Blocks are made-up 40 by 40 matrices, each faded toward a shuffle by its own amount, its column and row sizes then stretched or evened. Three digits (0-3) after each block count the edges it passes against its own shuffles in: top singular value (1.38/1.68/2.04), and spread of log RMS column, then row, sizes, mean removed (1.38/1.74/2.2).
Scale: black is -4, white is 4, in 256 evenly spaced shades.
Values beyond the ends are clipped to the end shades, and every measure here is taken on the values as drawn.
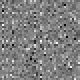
2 2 0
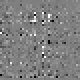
1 2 3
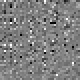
2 3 1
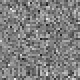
2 1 0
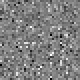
0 1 0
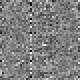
2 2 0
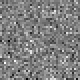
1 1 1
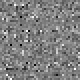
0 1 2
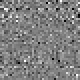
2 0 2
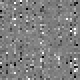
0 3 0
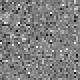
1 2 0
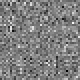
3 1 0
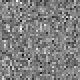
1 2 0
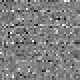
2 0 2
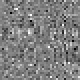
2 1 0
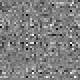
0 2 3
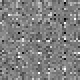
2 3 2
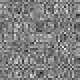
3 0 0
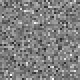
0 0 0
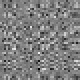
3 2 3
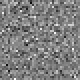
2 0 0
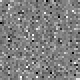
0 1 0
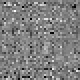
1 1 3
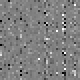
1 3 0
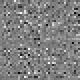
1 3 2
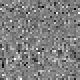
1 1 2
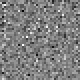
0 2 0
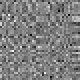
3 0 2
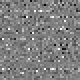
0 0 3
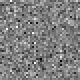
0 0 0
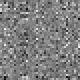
2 3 1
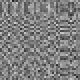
3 2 0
